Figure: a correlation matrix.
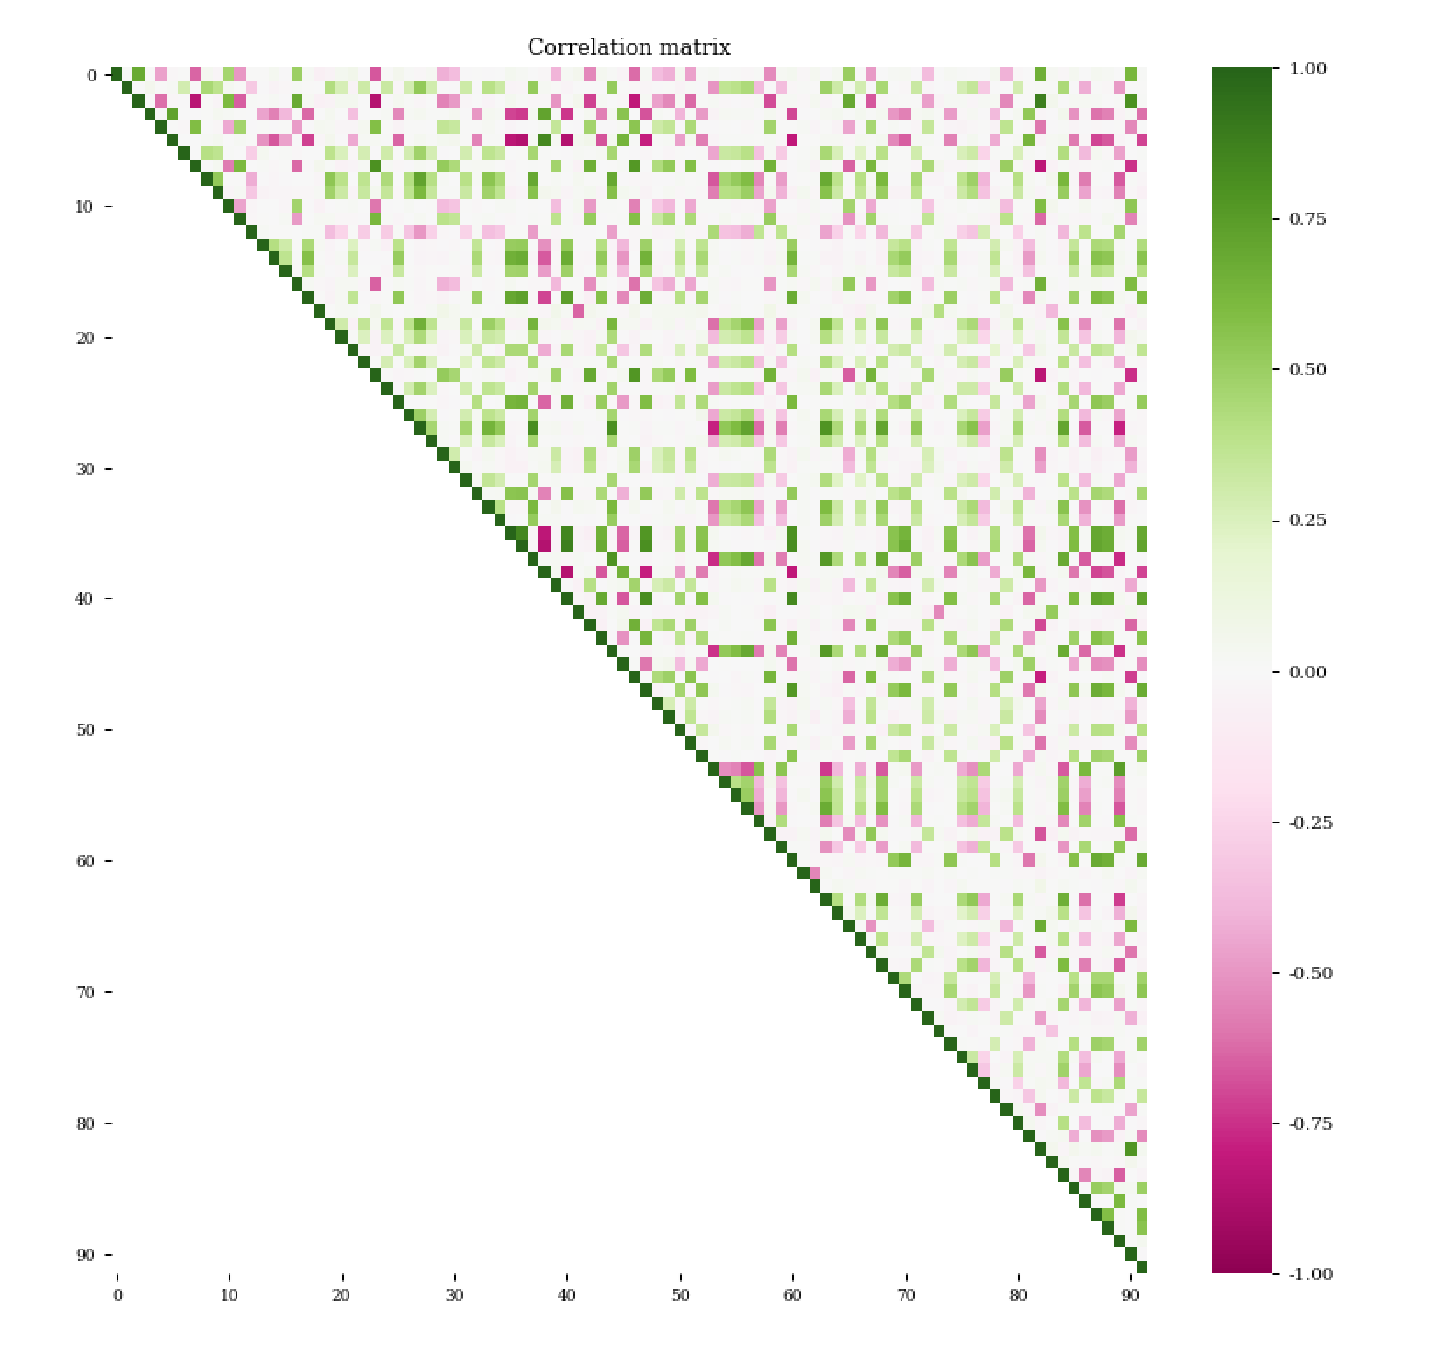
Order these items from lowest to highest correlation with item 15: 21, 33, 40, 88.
33, 21, 88, 40
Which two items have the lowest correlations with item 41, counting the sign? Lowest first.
18, 73
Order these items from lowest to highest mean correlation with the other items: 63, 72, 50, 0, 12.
12, 0, 72, 50, 63
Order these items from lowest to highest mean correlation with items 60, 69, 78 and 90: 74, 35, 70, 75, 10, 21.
75, 10, 21, 74, 70, 35
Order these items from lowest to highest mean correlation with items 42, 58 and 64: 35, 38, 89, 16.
16, 89, 35, 38
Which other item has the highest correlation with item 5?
38
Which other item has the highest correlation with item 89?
53
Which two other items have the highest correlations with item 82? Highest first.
2, 90
